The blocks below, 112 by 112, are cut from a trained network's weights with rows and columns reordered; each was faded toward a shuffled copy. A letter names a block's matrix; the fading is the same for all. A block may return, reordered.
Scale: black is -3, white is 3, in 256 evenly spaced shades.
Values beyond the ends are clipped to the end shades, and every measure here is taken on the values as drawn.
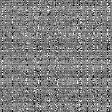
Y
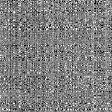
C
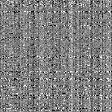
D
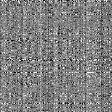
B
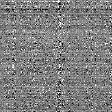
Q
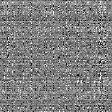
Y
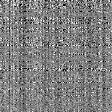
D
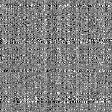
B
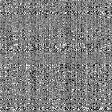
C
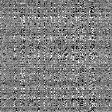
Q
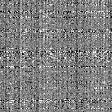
D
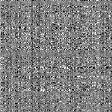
C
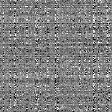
Y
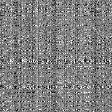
B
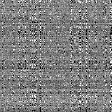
Y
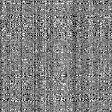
D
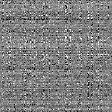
Q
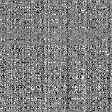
B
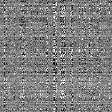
Y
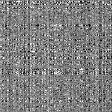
D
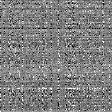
Q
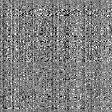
D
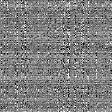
Y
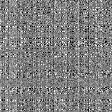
D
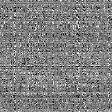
Q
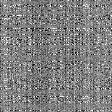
B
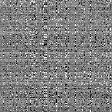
Y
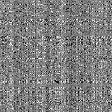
C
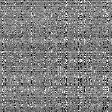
Y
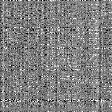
B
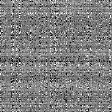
Q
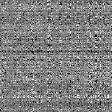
Q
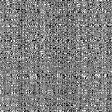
C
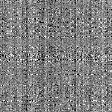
D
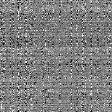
Y
